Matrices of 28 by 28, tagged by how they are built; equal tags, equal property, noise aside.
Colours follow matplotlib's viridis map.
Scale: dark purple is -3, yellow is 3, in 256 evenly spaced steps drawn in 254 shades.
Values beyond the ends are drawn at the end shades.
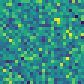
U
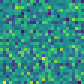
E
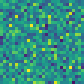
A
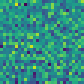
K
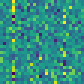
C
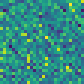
U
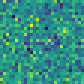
K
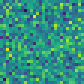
A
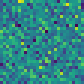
U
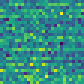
K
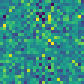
C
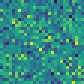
U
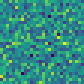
A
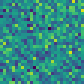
U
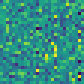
C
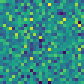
C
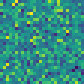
A
